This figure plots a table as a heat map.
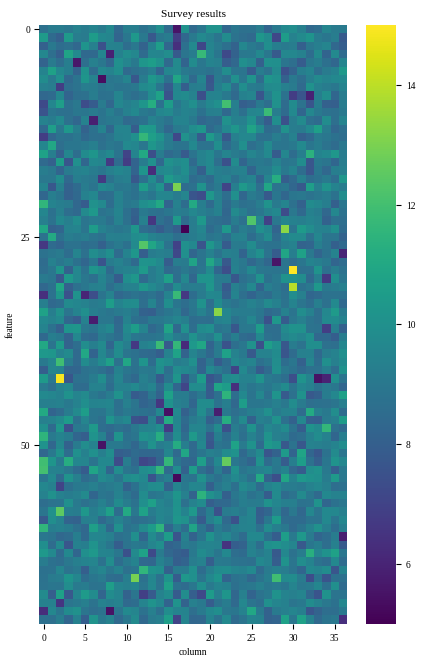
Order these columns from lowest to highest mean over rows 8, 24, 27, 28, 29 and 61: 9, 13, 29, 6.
9, 13, 6, 29
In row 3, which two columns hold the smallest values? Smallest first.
8, 22
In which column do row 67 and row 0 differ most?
16
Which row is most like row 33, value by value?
67
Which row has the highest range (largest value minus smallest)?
42
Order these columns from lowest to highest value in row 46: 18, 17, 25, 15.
15, 17, 18, 25
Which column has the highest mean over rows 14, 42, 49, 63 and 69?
0
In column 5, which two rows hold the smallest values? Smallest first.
32, 9
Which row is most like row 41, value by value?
59
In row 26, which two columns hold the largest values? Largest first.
12, 13
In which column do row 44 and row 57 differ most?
22
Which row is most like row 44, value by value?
47
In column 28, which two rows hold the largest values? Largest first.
66, 18
